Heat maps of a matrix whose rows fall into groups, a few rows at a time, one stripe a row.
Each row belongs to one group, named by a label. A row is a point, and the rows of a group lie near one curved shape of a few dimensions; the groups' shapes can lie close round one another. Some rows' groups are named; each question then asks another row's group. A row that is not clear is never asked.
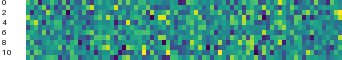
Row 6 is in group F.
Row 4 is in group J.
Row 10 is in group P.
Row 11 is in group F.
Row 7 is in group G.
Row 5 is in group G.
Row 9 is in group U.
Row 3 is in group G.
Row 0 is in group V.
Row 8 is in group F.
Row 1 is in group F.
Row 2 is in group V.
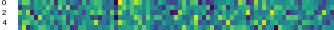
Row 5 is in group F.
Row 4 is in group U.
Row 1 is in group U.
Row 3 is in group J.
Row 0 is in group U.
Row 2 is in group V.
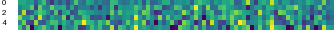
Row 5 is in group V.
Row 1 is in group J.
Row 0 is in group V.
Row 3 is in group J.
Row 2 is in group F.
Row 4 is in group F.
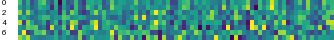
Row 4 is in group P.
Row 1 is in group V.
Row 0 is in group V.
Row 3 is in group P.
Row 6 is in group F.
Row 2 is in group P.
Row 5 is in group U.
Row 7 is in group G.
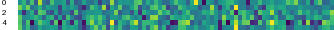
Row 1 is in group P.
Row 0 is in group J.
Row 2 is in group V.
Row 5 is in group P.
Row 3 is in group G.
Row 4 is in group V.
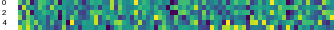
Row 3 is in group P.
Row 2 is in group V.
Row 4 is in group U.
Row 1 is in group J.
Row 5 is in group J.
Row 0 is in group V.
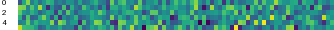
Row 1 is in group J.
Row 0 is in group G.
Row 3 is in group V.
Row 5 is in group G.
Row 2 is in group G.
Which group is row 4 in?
U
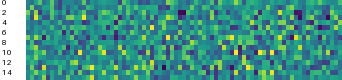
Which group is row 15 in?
F
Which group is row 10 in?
U
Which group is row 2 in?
V
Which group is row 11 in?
G
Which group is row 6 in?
G
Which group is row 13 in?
F
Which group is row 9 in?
G
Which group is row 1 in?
F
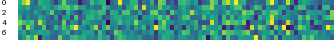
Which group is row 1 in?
P
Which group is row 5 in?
P
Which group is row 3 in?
V
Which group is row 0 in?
J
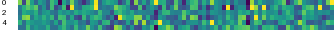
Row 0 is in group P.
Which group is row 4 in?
P
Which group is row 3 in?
U
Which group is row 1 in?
U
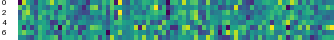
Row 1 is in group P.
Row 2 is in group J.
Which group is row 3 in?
J
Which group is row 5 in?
V
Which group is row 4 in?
F
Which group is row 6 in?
J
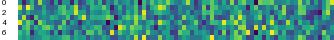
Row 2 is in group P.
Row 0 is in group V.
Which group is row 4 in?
J
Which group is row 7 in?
P
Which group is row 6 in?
V
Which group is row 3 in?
F
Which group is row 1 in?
P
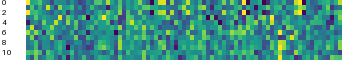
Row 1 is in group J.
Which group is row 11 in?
V
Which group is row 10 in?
J
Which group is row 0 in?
G
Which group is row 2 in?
G
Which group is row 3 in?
U
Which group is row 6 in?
J
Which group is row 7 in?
F
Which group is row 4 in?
U
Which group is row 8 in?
G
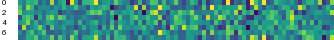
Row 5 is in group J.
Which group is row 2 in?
G
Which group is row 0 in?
U
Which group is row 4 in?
G
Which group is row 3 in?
J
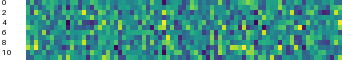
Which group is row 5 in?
G
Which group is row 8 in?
P
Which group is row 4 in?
P
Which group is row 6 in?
F
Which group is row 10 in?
F
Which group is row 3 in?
F
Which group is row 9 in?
J
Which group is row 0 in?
F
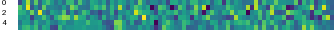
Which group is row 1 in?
V
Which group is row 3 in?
P
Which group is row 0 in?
G
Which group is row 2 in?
J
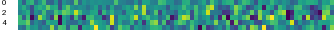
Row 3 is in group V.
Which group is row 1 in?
P
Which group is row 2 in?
P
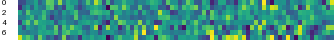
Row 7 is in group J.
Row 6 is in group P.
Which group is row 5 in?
P
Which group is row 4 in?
U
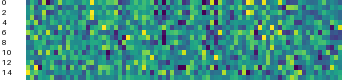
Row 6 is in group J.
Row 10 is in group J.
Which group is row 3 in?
F
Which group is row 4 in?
V
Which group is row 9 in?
U
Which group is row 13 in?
V
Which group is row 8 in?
F
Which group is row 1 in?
F
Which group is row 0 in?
F
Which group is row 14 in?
G
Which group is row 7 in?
U
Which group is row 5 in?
U
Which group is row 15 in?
F
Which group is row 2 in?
F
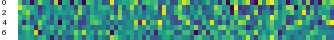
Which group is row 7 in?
V
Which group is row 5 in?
J
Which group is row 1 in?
G
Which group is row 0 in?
V
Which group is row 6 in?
F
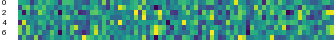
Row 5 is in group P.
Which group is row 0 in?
P
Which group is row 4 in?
J
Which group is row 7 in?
F
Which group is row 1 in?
U
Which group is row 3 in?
P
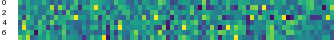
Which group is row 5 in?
J
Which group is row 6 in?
J
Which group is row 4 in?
J
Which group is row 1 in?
U
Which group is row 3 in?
P
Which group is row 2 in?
G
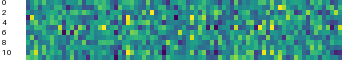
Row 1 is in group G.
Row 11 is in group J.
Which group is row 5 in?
U
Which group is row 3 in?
J
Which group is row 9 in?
F
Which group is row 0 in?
U
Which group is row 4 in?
U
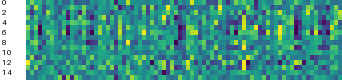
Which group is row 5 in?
V
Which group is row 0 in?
J
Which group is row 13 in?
P
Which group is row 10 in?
V
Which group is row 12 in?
G
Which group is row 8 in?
J
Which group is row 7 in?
V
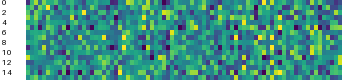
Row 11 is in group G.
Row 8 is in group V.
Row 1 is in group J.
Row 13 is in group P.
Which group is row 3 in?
J
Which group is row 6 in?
F
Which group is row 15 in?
U
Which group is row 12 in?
U
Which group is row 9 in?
U
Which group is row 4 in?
P
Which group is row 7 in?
U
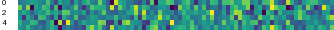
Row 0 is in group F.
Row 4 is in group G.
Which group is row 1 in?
V
